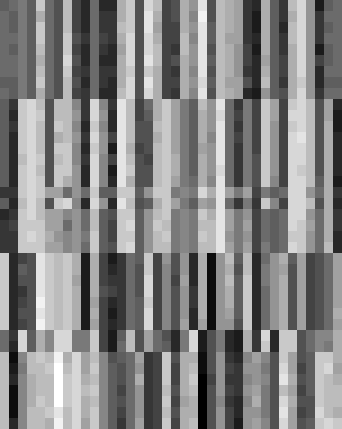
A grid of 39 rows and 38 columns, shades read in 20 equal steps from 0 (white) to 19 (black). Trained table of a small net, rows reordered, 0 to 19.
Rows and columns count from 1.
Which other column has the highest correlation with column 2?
27
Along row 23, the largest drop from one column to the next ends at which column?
3
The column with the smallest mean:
5
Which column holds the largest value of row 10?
38
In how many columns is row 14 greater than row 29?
13
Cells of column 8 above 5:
7
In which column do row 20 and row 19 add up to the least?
25
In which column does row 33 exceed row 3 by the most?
23
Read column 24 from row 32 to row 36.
13 13 13 14 13
